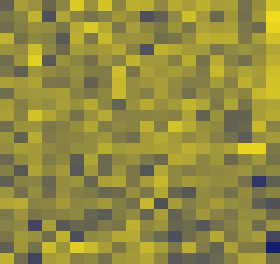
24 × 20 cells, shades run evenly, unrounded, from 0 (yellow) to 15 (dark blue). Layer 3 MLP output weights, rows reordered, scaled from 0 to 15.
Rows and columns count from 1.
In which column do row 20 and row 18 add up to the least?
12
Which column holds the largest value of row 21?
3
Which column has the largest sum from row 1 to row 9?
4
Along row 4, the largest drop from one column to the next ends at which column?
6
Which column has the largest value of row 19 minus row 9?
20
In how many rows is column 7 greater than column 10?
13
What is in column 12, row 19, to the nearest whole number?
11
